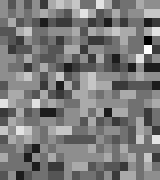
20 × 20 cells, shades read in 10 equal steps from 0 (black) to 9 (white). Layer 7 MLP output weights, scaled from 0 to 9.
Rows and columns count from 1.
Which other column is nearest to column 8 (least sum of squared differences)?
7
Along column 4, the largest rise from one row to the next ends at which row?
9
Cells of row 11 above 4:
10
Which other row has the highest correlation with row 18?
6
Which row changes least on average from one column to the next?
12
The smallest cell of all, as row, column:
5, 19
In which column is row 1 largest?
13
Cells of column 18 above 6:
2
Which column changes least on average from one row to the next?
18
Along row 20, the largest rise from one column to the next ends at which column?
16
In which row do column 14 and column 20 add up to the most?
4
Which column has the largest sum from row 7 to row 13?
11
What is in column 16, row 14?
3
